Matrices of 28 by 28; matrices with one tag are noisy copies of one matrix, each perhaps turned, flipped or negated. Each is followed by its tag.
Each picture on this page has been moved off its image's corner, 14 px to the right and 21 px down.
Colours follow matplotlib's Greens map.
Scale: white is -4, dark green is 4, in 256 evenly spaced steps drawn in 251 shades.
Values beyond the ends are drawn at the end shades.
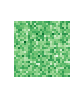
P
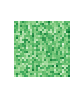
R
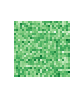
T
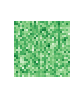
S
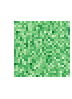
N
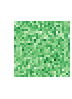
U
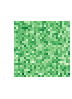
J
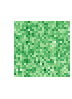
P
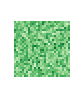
U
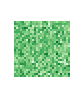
J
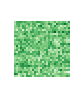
T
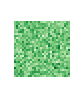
U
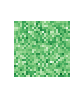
J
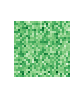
J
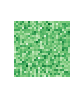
U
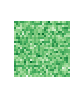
S
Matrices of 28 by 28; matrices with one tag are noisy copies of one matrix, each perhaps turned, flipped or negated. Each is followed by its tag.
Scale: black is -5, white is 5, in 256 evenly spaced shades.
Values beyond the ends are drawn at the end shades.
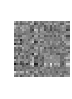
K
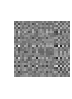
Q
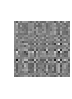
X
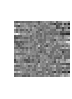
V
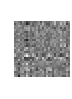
K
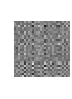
Q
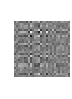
X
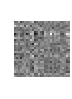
K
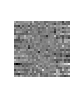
V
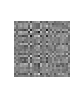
X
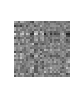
K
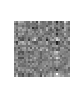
K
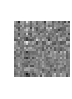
K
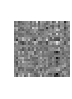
K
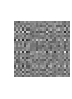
Q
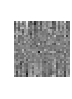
V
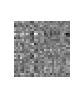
K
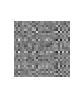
Q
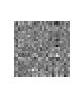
K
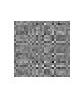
X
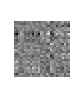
K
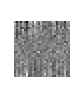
V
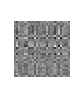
X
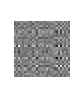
Q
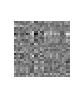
K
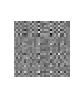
Q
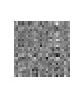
K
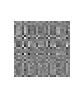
X
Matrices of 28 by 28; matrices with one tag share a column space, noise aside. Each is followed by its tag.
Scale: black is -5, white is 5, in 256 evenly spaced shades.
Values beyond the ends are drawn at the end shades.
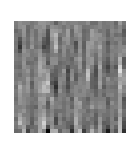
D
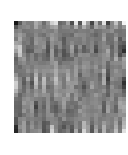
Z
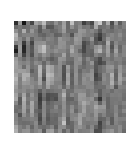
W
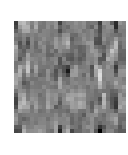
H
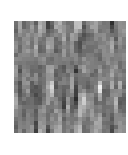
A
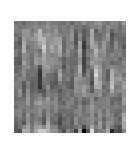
D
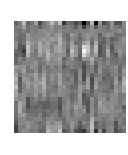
Z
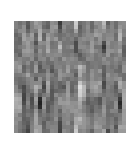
A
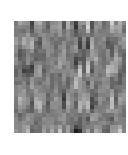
H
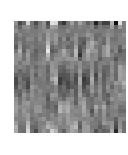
Z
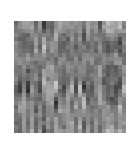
A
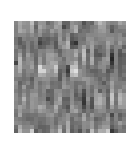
H
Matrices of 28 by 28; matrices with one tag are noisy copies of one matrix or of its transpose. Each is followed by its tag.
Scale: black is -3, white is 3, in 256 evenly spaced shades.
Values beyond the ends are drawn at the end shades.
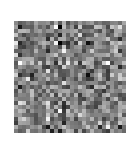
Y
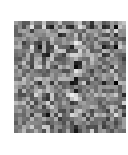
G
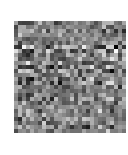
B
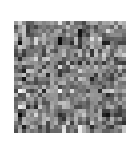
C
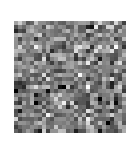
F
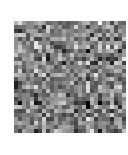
F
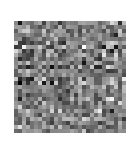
B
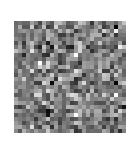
G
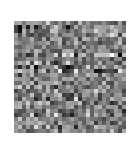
Y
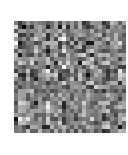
Y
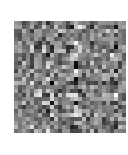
G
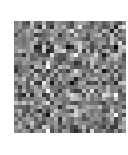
G
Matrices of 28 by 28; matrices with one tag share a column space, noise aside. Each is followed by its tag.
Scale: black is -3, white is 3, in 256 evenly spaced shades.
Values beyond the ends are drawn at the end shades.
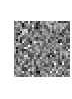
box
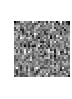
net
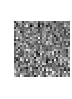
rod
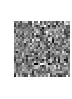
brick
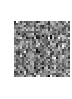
net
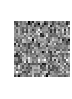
brick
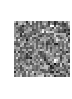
brick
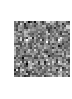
box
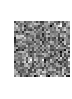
rod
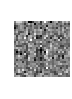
net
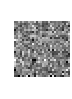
rod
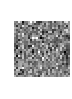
net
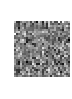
box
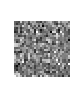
brick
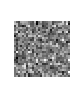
brick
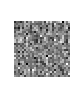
box
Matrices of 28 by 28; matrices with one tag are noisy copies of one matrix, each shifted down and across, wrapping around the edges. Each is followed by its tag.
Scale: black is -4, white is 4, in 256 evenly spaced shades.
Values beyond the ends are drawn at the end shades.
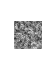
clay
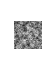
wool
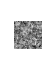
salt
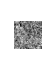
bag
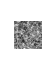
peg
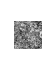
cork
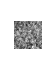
bag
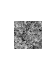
cork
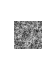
salt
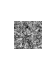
peg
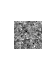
peg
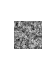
clay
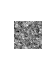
clay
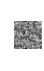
clay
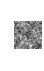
cork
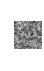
clay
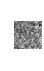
bag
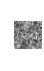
salt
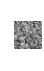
bag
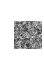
peg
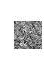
bag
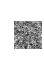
clay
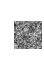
salt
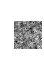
wool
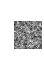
clay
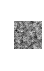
wool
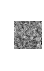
bag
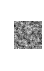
clay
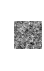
salt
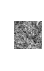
cork
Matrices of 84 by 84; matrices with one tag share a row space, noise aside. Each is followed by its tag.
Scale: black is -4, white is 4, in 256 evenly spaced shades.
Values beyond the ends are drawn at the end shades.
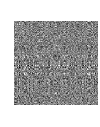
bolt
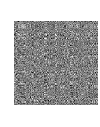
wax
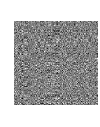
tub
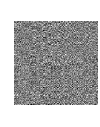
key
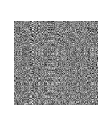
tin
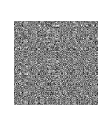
tub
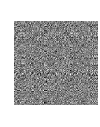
wax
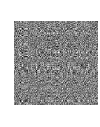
tub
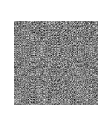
key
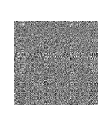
wax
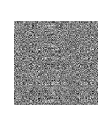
tin
